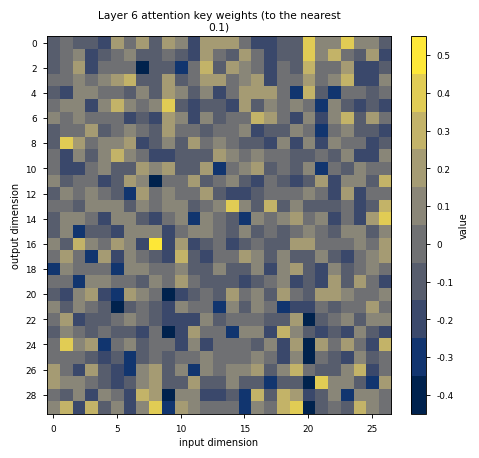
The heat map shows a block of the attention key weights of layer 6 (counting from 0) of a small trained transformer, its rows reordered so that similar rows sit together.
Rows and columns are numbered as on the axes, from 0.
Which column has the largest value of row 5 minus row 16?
9
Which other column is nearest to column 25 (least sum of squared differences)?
10
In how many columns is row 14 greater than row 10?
13
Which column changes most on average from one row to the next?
19
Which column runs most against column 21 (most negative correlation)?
4
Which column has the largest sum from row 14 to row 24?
26
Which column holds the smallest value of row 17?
3
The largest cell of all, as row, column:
16, 8
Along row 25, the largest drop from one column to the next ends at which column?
20
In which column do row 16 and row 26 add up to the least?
11
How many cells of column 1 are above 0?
12
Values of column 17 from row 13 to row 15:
0.3 0 0
